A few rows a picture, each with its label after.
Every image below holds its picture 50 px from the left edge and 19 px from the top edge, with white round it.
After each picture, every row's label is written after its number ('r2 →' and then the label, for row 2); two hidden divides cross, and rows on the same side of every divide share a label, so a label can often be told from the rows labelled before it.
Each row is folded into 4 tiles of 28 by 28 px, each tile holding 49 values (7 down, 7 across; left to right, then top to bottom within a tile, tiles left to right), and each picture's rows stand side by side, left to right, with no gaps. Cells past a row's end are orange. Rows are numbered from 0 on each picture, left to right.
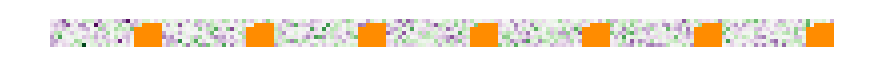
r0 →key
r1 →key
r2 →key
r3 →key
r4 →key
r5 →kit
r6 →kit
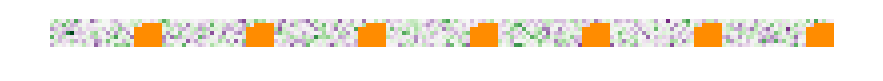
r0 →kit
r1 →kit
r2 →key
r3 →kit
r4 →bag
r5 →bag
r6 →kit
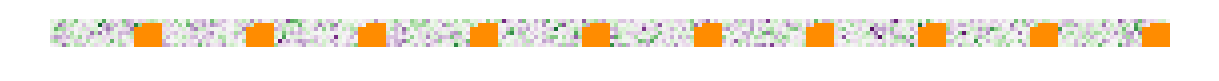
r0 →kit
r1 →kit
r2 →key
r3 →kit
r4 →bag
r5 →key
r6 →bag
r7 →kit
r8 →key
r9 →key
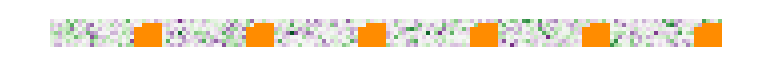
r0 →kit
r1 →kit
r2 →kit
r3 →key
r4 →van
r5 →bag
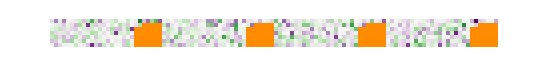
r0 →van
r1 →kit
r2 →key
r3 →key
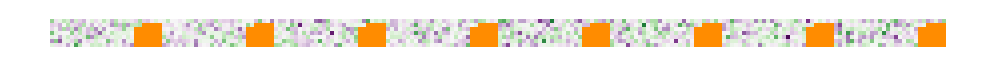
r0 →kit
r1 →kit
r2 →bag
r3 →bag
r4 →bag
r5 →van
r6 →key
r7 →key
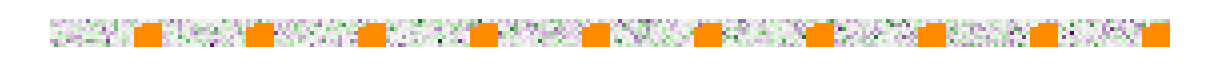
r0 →key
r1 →key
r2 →key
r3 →kit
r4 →bag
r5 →bag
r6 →bag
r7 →key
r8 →kit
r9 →kit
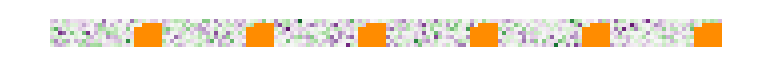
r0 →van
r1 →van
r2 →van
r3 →key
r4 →bag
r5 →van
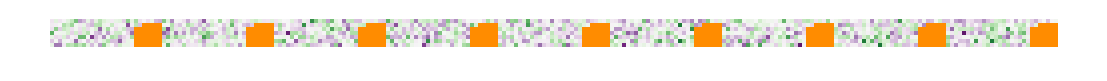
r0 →kit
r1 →key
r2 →van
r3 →kit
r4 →bag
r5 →key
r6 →kit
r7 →key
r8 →key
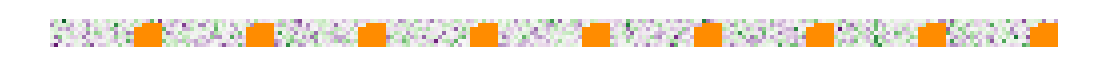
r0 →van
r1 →kit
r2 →key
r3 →bag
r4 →kit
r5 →bag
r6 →kit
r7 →key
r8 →kit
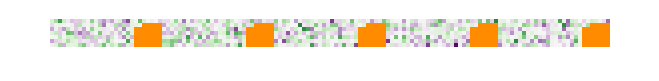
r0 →van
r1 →van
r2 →kit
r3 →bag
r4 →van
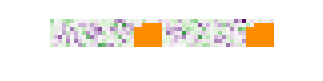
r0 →kit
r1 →van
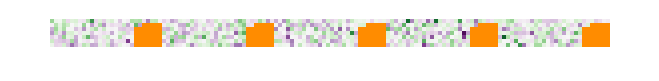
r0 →kit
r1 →key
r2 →van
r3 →bag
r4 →key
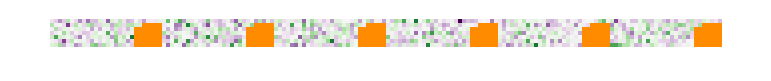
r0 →key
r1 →van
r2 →kit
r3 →van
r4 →van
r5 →key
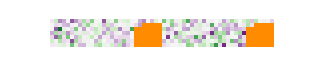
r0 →key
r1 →kit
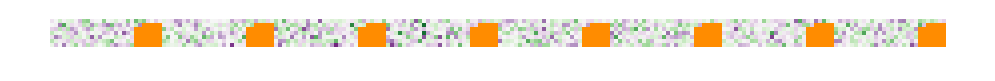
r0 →kit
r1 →key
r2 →bag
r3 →bag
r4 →bag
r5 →key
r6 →van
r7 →kit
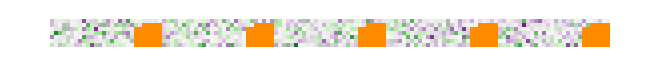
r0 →bag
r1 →van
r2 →bag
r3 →kit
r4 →bag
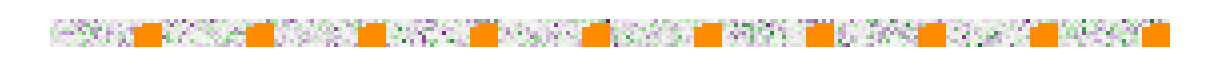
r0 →bag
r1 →bag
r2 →bag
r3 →bag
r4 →van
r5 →bag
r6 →key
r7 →kit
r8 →van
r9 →bag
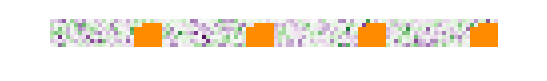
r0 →bag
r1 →kit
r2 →bag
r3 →kit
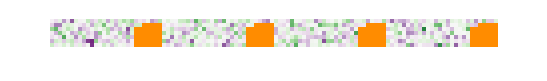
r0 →bag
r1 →kit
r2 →bag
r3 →key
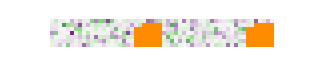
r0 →bag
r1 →key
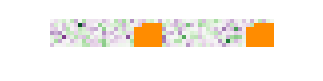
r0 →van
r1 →bag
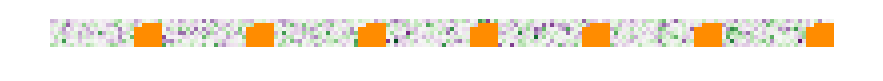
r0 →key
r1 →key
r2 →bag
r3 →bag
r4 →van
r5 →kit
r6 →bag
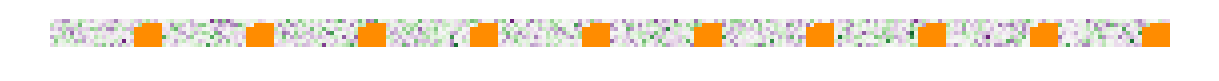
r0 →bag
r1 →bag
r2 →van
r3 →van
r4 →bag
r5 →key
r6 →van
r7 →key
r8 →kit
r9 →key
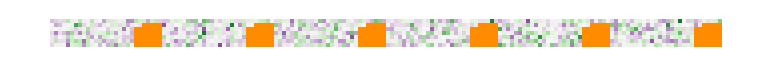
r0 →van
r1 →van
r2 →van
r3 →van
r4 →key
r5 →key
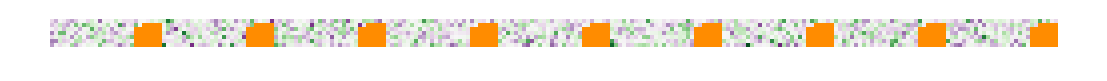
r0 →key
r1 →van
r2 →key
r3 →key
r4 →key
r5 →van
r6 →van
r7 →kit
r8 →van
